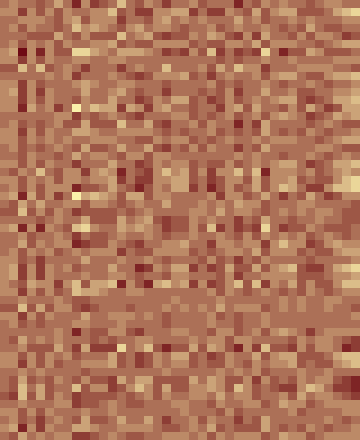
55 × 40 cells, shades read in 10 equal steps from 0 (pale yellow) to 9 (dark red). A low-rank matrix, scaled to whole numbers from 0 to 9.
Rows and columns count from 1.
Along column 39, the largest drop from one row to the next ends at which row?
45
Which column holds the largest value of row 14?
3
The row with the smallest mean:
36
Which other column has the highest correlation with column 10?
30
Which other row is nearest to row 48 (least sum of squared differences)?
5
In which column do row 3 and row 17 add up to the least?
9
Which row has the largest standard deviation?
7
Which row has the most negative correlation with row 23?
48
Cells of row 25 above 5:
11
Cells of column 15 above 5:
10
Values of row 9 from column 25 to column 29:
3 5 2 4 4
